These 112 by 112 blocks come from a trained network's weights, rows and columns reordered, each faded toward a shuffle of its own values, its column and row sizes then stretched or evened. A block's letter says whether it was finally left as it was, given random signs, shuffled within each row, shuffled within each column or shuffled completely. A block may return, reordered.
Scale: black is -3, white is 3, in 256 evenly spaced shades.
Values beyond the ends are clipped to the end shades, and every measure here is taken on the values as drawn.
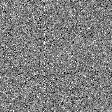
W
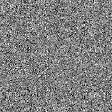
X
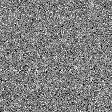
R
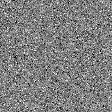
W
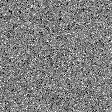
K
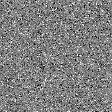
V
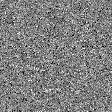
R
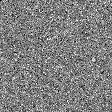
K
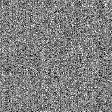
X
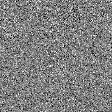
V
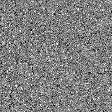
V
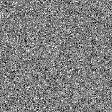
X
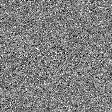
R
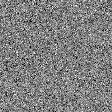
W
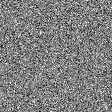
K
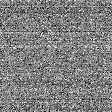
R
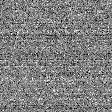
R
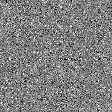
V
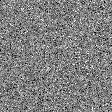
K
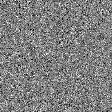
W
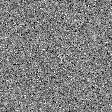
K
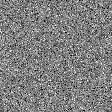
K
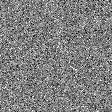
K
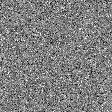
K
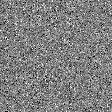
W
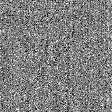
W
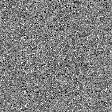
V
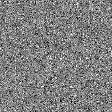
V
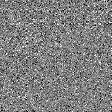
X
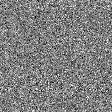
R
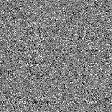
X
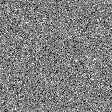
K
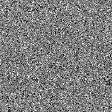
V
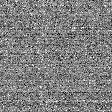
R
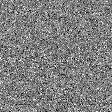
R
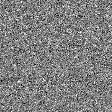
R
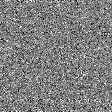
R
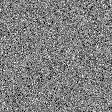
K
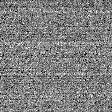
X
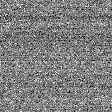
R
